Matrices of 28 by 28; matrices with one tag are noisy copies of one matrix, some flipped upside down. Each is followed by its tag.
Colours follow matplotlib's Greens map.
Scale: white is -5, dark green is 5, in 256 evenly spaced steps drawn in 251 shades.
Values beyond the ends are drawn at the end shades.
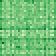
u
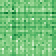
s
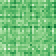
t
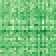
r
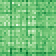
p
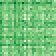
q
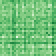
s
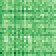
q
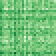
q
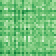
q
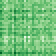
q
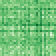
r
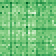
p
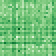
s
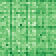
p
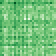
q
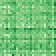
t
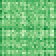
u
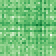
r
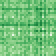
r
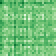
q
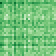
q
